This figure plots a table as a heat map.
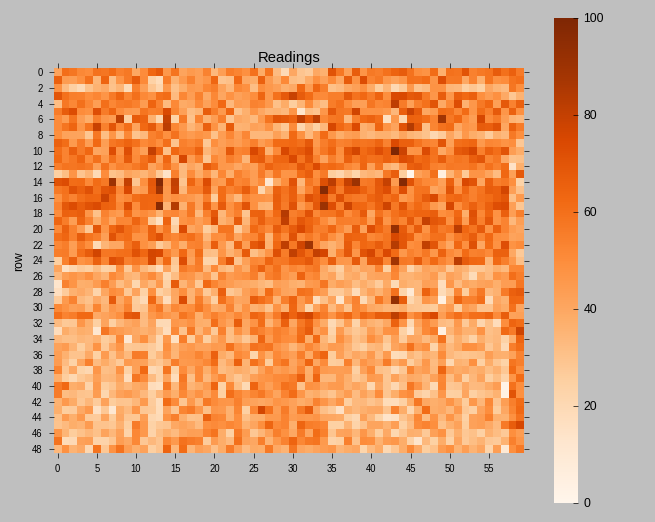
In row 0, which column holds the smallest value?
29
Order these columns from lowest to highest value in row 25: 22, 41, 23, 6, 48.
6, 22, 48, 23, 41
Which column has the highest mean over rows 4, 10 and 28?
43
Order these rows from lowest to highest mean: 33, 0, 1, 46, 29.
46, 33, 29, 1, 0
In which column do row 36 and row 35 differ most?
25
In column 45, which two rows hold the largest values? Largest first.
7, 5
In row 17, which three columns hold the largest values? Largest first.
13, 34, 15
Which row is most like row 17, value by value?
15
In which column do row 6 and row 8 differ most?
49
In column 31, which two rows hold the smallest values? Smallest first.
5, 7
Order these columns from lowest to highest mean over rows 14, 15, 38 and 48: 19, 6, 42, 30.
6, 42, 19, 30
